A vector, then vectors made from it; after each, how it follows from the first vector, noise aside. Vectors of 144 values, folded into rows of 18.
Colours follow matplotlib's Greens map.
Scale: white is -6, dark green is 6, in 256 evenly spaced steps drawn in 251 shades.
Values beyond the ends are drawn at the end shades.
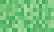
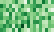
reversed, negated, scaled up.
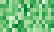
negated, scaled up.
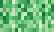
wrapped around, scaled up.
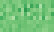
negated, partly zeroed.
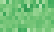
negated, partly zeroed.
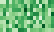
negated, scaled up.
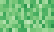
negated.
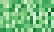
wrapped around, scaled up.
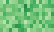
negated.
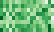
wrapped around, negated, scaled up.
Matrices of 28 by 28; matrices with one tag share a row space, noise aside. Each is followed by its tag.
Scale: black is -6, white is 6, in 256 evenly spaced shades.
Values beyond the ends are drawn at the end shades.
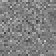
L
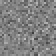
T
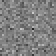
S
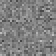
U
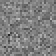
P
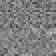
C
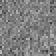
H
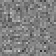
P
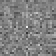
C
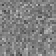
U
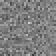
L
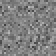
T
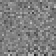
T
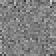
H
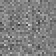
L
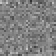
C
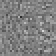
U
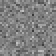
S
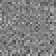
H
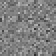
T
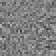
U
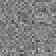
S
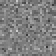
C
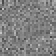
H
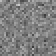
S
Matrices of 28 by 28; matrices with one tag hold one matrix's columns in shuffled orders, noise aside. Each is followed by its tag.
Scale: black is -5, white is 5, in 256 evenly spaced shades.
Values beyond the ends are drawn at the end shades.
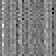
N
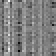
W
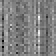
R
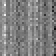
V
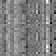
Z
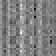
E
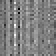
N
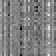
V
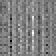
R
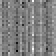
W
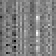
R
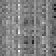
E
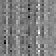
E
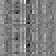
Z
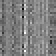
E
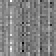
W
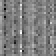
E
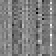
N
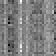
Z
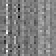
E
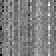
V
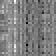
Z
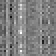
E
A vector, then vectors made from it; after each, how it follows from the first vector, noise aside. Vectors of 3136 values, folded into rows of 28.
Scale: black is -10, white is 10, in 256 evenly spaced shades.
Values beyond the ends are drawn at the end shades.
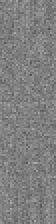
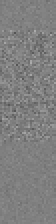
negated, partly zeroed.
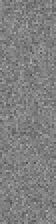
sign-scrambled.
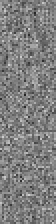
wrapped around, scaled up.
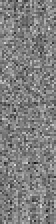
negated, scaled up.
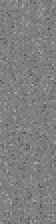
partly zeroed.
